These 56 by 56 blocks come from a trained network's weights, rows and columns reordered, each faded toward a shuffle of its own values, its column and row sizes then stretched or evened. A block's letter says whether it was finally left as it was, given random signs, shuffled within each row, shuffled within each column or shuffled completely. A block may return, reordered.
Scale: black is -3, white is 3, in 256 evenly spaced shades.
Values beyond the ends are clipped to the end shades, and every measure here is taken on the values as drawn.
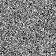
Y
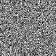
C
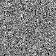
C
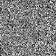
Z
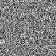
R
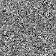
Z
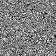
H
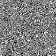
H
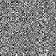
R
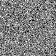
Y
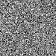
H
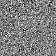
C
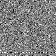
H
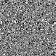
H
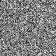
Y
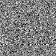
H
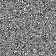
Y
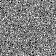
Y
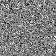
H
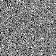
C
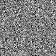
Z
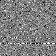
H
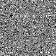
Z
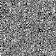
Z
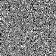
C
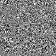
Z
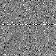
R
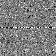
H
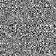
R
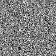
Z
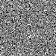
C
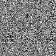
Z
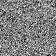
Y
